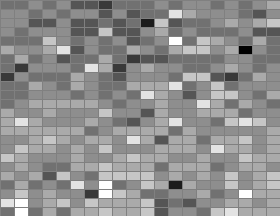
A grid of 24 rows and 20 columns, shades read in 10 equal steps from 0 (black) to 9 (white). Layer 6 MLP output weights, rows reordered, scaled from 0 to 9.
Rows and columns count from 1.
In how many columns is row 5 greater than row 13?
5
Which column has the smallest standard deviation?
3
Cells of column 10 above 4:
16
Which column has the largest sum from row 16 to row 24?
8
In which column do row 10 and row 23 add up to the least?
14
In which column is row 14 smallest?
10
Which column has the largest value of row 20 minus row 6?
18
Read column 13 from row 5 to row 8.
9 6 4 5
